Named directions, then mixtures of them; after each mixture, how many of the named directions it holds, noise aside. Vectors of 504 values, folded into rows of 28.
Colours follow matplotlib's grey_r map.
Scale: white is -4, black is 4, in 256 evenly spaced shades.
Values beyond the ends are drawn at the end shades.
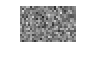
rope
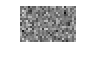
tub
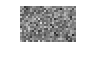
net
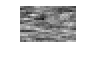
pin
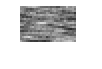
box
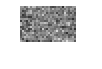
two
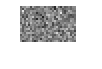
one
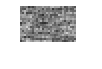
three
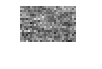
four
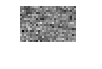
four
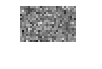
three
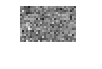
three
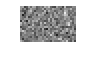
two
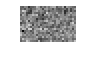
two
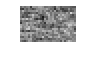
two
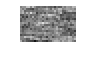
three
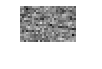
three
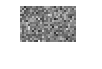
two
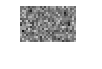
one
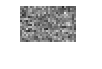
two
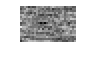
four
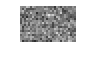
two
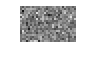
four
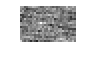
two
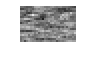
one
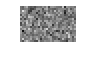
two
